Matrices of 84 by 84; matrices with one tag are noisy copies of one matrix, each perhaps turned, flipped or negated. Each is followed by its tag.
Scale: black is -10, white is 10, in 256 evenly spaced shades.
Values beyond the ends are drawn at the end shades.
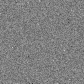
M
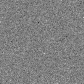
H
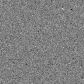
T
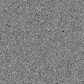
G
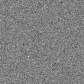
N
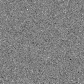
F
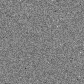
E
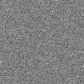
H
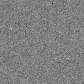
E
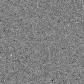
E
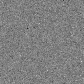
N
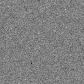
G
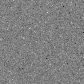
M
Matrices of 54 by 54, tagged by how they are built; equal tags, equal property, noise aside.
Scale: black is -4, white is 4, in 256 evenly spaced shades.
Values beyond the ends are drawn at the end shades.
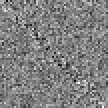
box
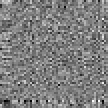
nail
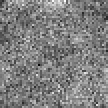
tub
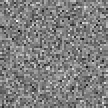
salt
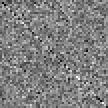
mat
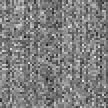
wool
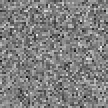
salt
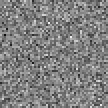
salt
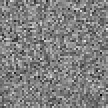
salt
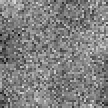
tub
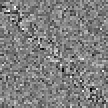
box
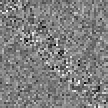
box
